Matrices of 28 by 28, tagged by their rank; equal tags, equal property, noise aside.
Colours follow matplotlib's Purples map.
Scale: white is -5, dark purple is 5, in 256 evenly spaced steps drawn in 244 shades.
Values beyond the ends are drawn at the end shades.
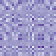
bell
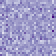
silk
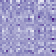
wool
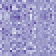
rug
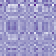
bell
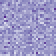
silk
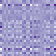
bell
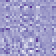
wool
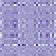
bell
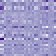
bell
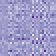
wool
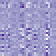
bell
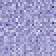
silk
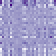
bell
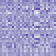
rug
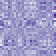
wool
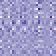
wool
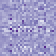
rug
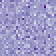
silk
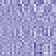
wool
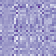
wool
